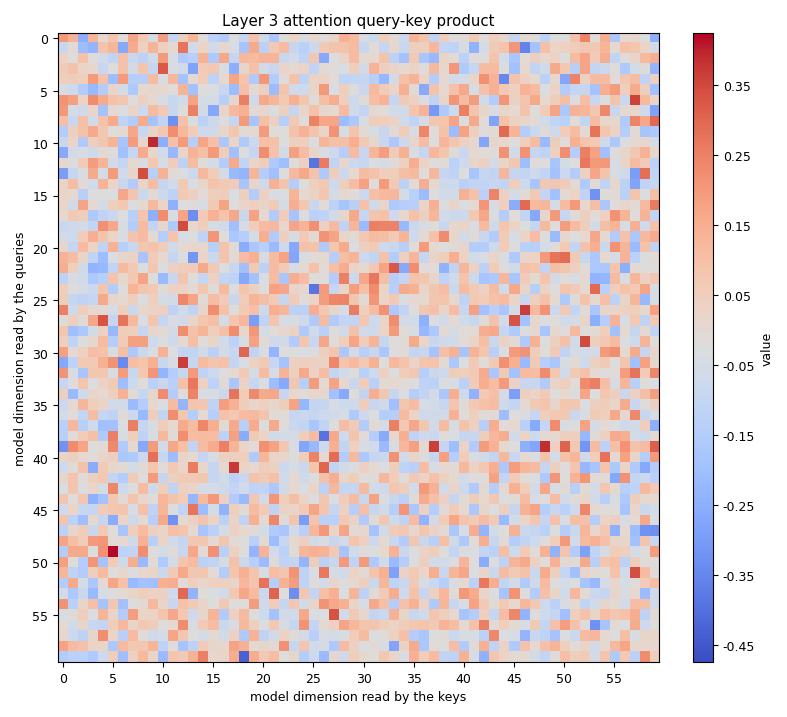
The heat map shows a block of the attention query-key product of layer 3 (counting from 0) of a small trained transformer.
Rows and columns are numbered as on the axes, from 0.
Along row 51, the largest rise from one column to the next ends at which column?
57
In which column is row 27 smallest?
19
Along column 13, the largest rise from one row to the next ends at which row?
45
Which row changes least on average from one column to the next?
35
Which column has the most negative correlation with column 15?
54
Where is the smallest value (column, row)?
18, 59
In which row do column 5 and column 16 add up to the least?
46
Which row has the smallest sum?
47
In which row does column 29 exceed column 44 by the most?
26
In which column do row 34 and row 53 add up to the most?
21
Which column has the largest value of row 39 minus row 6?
37
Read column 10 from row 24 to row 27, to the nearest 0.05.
0 -0.05 0.05 -0.1
